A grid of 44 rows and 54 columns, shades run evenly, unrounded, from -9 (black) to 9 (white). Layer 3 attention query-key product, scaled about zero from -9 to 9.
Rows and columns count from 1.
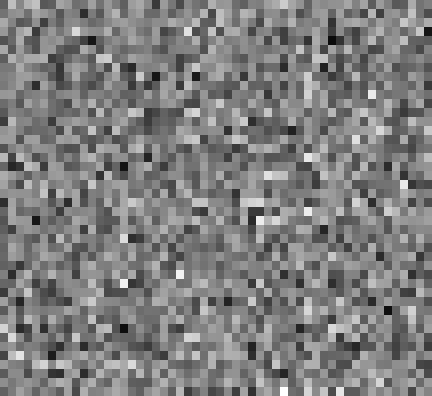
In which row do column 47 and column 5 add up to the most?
11
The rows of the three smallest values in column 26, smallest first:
24, 16, 6
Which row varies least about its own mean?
30
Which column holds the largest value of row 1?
36
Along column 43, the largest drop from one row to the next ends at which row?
38
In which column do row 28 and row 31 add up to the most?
23
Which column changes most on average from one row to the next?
25
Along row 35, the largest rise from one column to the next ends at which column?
26
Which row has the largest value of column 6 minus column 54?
41
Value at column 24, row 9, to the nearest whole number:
2
